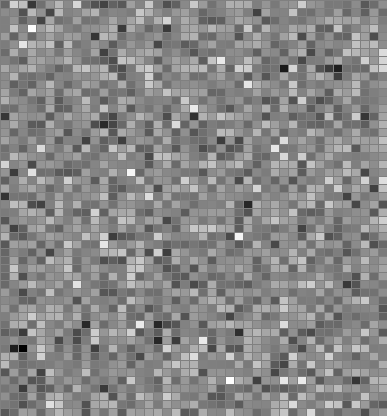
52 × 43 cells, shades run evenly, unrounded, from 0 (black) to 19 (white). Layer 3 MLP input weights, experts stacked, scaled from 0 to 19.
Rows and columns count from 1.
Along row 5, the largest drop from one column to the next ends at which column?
34
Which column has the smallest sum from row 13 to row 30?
13
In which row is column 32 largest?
48
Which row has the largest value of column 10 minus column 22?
15
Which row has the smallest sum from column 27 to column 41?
9
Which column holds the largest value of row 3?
19
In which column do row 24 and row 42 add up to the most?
29
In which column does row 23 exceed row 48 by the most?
41
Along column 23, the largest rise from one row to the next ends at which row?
43
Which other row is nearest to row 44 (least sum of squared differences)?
12
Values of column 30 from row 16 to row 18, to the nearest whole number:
14 9 10
